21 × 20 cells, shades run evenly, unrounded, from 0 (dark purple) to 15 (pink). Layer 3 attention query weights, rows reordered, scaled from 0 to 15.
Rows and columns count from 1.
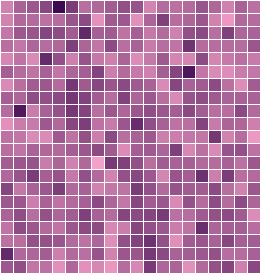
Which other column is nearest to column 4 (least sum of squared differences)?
16
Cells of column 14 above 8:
16
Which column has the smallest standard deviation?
19
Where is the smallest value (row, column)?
1, 5
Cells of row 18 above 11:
3
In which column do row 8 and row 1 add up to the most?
14
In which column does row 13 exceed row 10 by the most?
6
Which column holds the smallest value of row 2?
13
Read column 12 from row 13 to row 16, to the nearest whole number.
10 8 7 8
